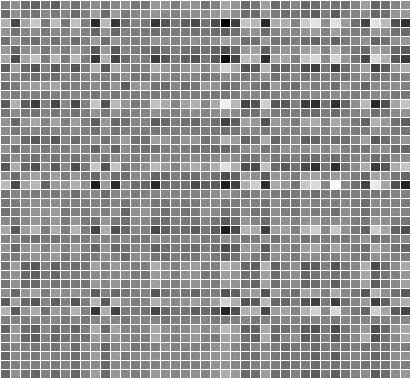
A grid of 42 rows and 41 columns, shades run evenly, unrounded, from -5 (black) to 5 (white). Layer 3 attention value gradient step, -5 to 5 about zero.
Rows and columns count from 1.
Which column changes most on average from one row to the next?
23
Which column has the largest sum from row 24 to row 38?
11
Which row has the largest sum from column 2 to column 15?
10
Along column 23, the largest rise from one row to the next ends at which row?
8
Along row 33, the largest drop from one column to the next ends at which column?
27
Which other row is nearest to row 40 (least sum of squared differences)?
2
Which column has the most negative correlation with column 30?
15
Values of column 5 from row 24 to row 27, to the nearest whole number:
1 0 0 0
